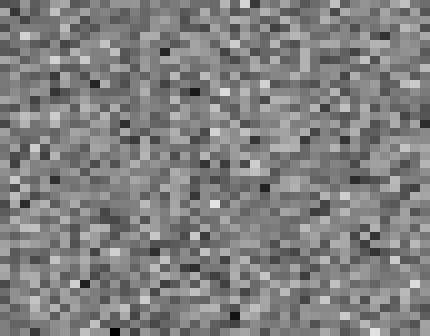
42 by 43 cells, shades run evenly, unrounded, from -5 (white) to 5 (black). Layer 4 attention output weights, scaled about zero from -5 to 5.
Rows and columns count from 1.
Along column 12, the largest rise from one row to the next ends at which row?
42
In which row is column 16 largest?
32
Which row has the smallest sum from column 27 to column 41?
19
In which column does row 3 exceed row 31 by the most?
3
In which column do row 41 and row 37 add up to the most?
16
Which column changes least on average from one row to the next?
14
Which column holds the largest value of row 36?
9
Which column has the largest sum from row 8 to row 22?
20
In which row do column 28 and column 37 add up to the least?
8
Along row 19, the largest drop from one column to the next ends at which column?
4
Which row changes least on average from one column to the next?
22
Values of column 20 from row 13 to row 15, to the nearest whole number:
0 0 1
